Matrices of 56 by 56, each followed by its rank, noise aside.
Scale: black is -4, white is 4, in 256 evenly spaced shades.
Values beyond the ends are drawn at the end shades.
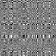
two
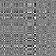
two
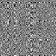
four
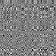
three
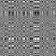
one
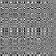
two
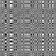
one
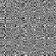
three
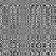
three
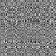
four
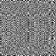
three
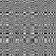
one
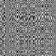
three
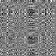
four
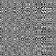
three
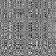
three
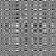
one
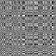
one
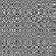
three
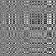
one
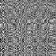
four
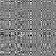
three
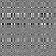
one
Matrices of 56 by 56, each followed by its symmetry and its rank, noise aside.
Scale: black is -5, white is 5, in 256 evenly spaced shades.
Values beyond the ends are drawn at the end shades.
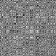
symmetric, rank five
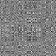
antisymmetric, rank four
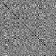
symmetric, rank four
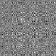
no symmetry, rank four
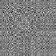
symmetric, rank five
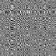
antisymmetric, rank four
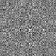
symmetric, rank four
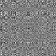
no symmetry, rank four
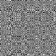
no symmetry, rank five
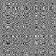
no symmetry, rank four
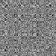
symmetric, rank five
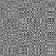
no symmetry, rank three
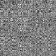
no symmetry, rank five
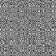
no symmetry, rank four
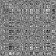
antisymmetric, rank four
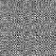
antisymmetric, rank four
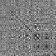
symmetric, rank four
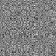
no symmetry, rank five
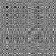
symmetric, rank three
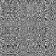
no symmetry, rank five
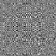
antisymmetric, rank four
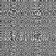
no symmetry, rank four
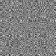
no symmetry, rank five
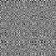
no symmetry, rank three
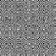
symmetric, rank three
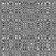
no symmetry, rank three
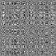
antisymmetric, rank four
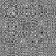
symmetric, rank five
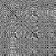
symmetric, rank three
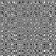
no symmetry, rank three
